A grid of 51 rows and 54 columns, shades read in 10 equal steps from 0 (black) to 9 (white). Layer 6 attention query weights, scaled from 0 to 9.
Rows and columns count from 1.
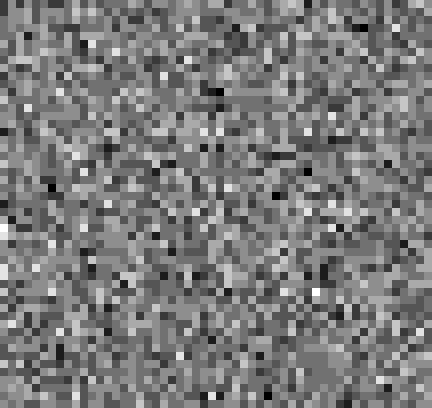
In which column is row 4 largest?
50
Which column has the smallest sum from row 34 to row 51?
26
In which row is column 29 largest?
24
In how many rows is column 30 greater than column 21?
25
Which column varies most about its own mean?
1
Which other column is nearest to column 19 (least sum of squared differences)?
16
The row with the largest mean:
17
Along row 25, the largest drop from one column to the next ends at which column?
35
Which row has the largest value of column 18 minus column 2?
12
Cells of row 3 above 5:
7
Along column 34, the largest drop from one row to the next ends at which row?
9
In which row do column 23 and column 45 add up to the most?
22
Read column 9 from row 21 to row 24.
6 5 4 4
